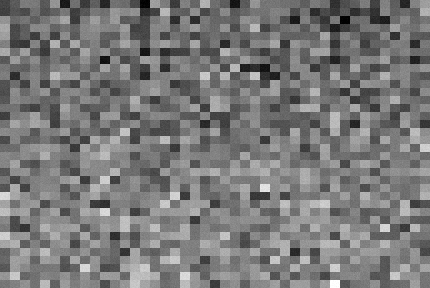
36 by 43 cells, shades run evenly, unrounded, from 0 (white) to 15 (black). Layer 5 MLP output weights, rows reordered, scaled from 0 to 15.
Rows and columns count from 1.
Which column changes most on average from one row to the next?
11
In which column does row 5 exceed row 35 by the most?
40
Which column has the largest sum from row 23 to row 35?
12
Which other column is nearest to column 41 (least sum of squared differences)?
9
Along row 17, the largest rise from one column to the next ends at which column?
14
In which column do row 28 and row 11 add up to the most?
20
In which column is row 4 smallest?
26
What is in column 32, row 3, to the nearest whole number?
10
